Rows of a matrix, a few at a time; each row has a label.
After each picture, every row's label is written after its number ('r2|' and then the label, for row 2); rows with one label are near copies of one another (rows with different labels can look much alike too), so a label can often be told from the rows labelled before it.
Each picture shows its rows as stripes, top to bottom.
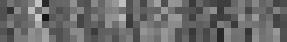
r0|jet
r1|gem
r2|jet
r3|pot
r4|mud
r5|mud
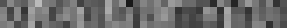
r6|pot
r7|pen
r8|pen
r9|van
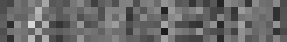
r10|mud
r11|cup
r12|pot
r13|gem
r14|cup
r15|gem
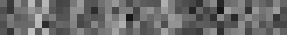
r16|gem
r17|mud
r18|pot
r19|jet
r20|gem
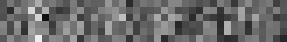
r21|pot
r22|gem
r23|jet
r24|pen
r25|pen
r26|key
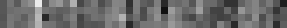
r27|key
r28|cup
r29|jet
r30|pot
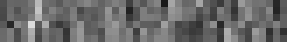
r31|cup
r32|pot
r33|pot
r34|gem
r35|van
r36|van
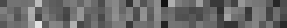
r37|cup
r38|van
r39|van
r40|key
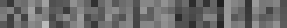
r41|mud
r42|van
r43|pen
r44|mud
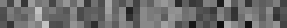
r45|pen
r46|pot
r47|pot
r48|mud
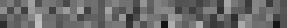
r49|van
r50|pen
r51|pot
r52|cup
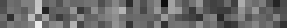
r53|cup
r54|jet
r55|gem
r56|key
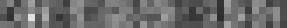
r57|van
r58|mud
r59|gem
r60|van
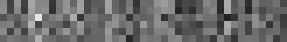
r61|pen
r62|pen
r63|key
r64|van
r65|pen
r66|pot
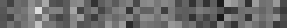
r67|mud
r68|key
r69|mud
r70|pot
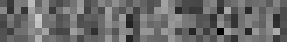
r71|gem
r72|pen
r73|pot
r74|pot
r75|mud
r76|pot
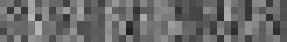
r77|van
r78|pen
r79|van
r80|pot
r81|pot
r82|pen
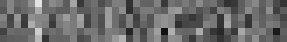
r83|key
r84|pot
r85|pen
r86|pen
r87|cup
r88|jet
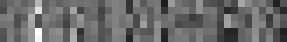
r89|cup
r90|key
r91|van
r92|van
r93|key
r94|key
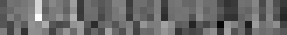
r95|key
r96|key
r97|key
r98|mud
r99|pen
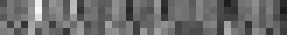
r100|key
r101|key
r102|key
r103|pen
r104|van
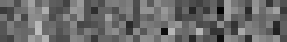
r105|van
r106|mud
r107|pen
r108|pot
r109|cup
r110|mud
